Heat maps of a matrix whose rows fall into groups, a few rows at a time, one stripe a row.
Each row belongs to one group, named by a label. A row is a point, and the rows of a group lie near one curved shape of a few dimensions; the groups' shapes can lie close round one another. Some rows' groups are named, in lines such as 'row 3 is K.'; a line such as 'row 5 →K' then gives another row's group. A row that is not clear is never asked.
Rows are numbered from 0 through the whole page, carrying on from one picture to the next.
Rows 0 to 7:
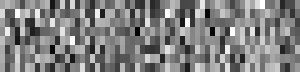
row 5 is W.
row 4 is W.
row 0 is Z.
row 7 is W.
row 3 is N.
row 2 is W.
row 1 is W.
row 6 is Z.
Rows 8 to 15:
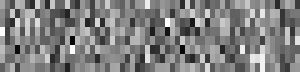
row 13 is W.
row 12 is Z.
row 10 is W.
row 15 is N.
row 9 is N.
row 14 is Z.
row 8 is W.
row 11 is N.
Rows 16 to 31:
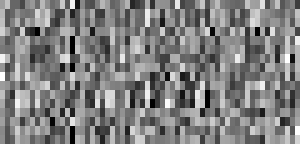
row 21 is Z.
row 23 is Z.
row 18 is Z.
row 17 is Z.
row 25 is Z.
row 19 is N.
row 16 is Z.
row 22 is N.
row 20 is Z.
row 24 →N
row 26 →W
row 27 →W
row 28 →Z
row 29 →W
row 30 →Z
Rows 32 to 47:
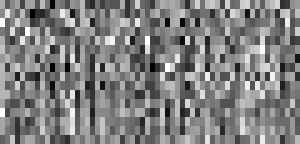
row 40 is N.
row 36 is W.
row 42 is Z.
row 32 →W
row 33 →N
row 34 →N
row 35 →N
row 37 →Z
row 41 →W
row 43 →W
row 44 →N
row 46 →W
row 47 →N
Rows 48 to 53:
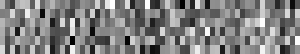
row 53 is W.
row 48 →W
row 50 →Z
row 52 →Z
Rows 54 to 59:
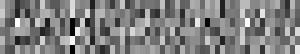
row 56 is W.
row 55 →W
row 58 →W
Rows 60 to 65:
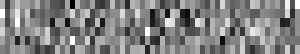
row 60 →Z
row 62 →W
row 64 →W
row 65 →Z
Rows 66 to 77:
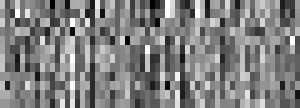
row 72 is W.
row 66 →W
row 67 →W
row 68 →W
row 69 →Z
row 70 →W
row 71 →W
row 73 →W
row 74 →Z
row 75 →N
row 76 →Z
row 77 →Z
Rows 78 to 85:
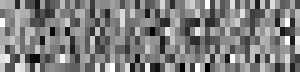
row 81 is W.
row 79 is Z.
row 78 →N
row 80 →N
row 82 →N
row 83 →Z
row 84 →N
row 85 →W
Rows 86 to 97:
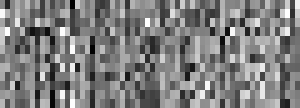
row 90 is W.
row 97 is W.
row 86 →Z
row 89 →N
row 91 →W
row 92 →Z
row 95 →N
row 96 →Z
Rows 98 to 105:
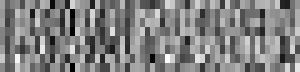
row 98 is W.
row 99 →Z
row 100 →Z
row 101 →Z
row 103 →W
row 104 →W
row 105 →Z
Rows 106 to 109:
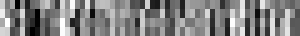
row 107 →N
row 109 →N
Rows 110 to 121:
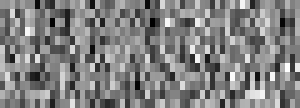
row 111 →N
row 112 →W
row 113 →N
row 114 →Z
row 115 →N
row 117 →N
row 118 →N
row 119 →N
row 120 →Z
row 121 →W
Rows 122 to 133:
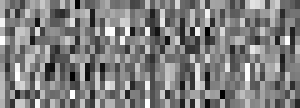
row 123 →N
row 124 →N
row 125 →W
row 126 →N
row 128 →N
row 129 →W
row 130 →W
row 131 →W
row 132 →W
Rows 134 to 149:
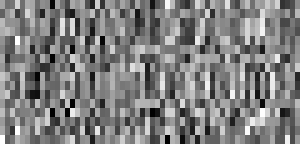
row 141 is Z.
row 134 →W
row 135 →N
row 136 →Z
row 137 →Z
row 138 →W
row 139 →Z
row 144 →N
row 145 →Z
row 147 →Z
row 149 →N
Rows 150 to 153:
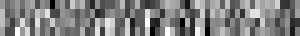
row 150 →W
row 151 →Z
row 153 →W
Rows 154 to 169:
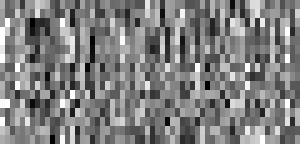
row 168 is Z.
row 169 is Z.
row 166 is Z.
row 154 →Z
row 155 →Z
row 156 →N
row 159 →N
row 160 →N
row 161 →W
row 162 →Z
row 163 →W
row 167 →N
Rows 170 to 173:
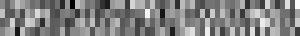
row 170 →Z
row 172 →N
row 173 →N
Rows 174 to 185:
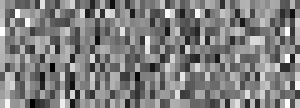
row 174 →W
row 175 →W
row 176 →N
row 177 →N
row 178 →Z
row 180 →N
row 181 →W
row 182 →N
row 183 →N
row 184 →Z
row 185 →N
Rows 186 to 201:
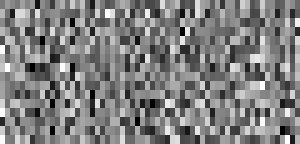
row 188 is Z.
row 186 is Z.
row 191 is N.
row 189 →W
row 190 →N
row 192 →Z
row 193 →N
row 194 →Z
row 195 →Z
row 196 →W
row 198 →N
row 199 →N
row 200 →W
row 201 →N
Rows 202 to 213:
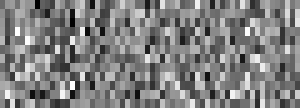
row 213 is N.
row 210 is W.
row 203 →Z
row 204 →Z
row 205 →W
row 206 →N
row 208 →Z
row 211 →Z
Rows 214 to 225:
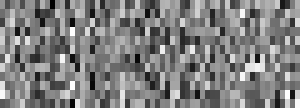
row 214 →W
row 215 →Z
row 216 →N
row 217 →W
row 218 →N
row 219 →N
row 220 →N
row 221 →Z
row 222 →Z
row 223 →N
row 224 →N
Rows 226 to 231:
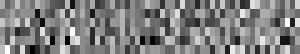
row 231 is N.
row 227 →Z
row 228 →N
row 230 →W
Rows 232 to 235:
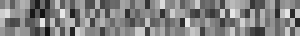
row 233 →N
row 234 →W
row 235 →Z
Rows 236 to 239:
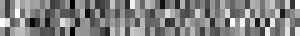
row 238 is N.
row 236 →Z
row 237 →W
